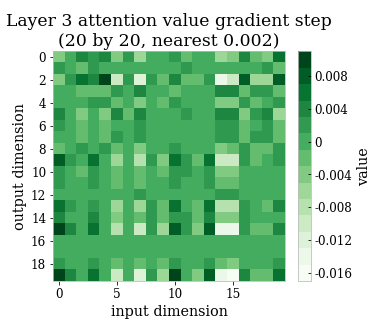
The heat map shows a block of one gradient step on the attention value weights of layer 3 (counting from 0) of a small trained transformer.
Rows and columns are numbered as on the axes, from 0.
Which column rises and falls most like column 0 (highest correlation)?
13
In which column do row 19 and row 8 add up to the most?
10
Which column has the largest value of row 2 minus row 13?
4
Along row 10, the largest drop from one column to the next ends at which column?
14
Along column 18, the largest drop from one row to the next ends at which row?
2
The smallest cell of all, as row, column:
19, 15
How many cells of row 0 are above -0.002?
12
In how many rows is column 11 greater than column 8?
3
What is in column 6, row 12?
0
